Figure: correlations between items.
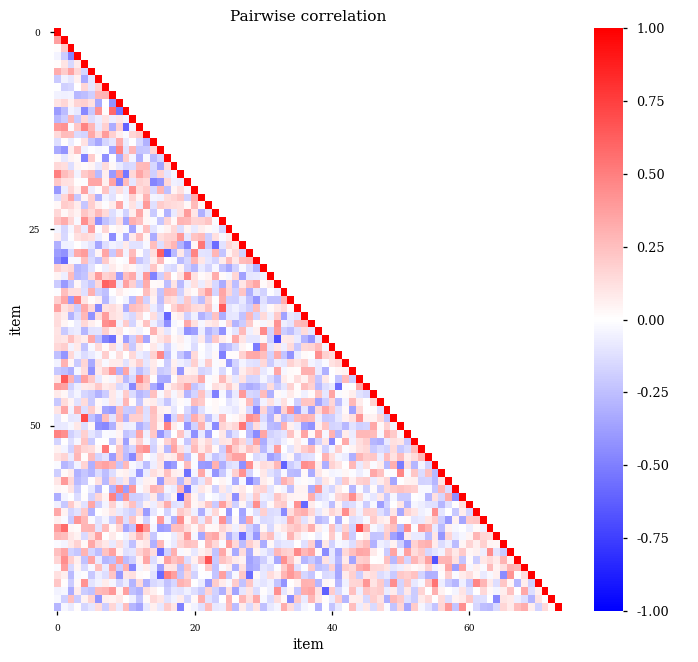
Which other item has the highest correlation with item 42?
61
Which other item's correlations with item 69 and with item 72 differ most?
34
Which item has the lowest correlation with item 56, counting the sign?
19
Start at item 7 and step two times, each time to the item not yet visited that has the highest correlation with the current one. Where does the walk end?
8
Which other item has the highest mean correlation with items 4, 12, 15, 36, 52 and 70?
49
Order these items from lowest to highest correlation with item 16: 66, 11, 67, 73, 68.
66, 11, 68, 73, 67
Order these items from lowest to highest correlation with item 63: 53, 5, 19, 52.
52, 19, 5, 53
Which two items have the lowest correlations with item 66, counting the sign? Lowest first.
15, 39
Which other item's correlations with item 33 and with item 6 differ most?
55
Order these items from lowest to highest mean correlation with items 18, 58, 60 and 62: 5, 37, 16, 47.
47, 37, 16, 5
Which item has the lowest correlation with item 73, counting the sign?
18
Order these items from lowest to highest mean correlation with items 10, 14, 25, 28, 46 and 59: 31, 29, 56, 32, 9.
31, 9, 56, 29, 32
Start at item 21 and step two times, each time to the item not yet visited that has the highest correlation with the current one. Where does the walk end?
50
